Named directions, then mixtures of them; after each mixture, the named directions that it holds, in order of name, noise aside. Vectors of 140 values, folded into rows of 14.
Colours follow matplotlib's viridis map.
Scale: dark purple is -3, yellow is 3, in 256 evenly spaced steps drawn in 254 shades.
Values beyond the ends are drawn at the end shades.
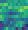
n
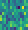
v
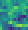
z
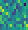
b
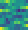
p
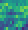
n.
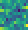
b, p.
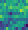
n.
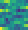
p.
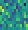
b.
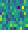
v.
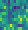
v, z.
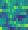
p, z.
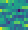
p.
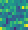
p, v.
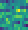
p.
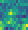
n, z.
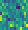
b, v.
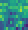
n.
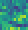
z.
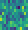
v.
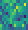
b, z.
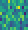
v.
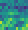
n.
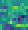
z.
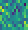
b.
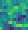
z.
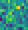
v, z.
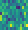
b, v.
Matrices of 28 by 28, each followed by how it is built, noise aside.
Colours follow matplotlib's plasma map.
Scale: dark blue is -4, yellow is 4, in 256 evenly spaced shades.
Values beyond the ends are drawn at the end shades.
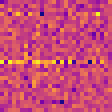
uneven rows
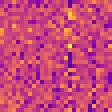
uneven columns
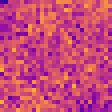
smooth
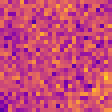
smooth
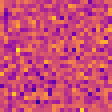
noise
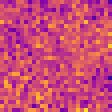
smooth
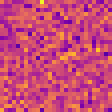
noise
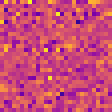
uneven rows
